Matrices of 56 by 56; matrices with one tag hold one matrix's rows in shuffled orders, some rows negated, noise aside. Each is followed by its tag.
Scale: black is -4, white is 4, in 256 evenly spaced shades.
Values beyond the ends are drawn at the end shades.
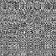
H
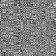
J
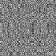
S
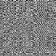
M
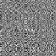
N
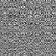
H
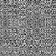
H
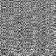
J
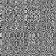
N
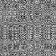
H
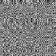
M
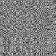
M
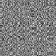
S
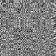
J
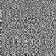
N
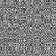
H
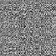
H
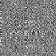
N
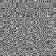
M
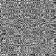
J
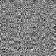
J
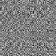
S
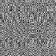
S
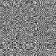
M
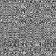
H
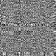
J
